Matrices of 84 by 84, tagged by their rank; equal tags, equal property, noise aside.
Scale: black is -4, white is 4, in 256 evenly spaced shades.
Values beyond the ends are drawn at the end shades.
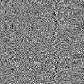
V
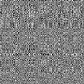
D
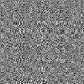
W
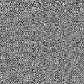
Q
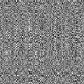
D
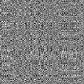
Q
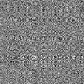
W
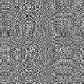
D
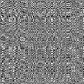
D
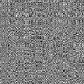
V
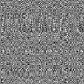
W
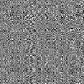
W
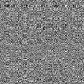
Q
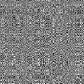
D
